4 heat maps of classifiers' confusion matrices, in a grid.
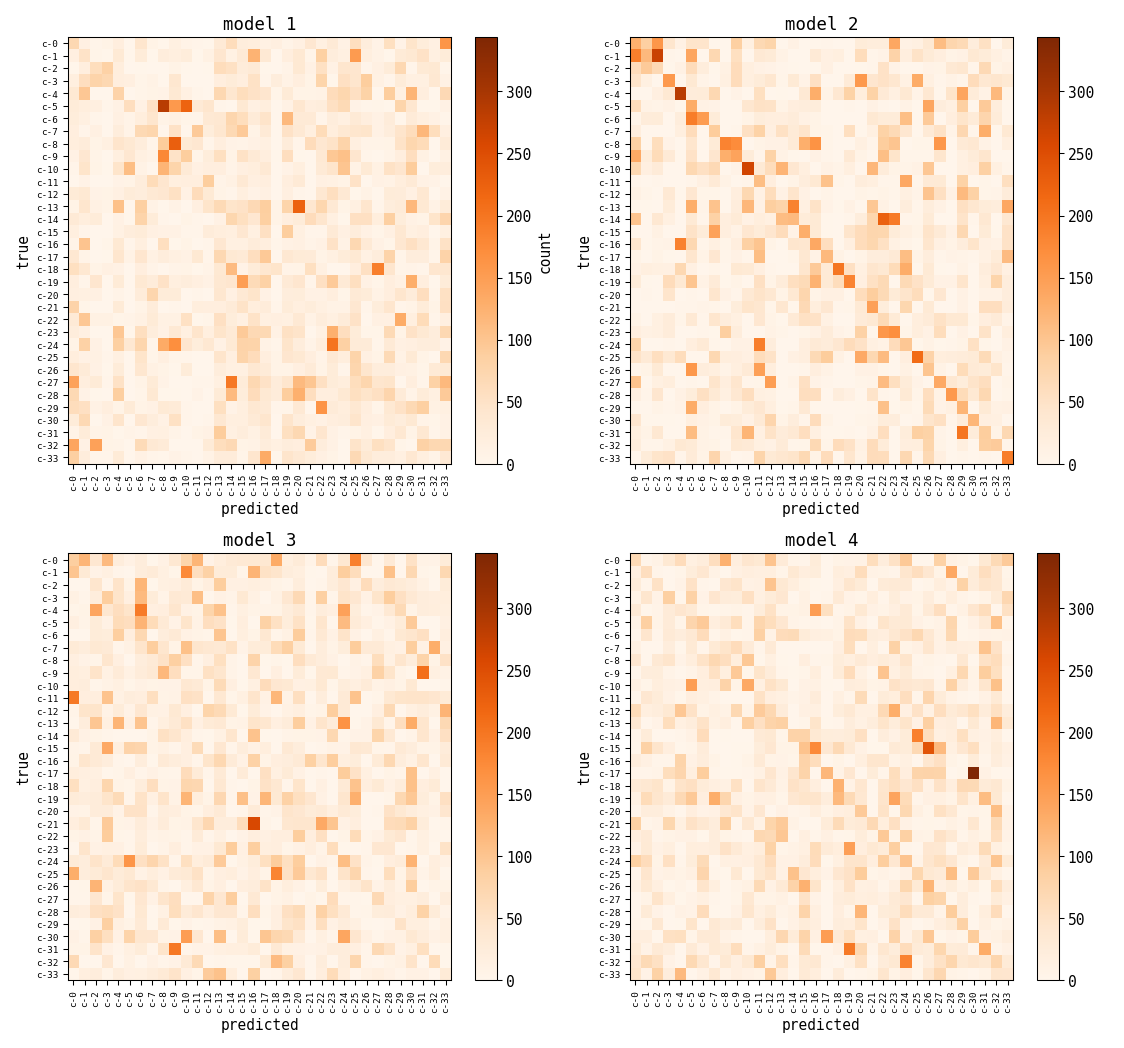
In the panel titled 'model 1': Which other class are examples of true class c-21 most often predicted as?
c-0
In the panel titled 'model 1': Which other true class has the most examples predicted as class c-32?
c-27
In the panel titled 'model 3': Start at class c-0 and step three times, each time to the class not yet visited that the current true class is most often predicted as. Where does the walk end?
c-30
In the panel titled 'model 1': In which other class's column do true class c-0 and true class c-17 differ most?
c-33
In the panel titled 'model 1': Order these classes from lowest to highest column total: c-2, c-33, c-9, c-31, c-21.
c-2, c-21, c-31, c-9, c-33
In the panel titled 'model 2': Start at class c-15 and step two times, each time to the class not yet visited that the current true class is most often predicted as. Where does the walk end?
c-31
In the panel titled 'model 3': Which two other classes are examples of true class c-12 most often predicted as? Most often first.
c-33, c-23
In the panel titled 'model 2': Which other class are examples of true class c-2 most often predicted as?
c-1
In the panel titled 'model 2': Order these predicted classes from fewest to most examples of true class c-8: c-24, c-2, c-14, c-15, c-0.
c-24, c-14, c-2, c-0, c-15
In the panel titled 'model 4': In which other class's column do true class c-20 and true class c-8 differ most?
c-10
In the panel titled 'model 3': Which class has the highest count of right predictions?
c-24
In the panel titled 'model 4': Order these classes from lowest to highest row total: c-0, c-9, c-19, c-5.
c-9, c-5, c-0, c-19
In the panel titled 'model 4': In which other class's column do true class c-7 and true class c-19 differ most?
c-18
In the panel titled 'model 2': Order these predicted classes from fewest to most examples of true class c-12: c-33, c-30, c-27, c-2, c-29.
c-2, c-33, c-27, c-30, c-29
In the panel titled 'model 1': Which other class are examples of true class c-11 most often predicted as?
c-12
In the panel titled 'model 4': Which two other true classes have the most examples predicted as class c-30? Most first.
c-17, c-25
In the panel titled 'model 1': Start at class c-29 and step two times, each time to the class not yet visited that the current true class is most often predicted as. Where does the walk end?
c-1
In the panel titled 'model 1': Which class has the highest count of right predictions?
c-23
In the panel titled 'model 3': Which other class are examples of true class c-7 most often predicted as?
c-32
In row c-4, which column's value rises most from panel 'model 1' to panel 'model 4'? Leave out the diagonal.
c-16
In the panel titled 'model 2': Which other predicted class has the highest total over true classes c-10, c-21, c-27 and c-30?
c-12
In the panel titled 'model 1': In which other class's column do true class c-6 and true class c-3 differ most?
c-19
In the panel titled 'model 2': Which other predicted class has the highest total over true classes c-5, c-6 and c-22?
c-26
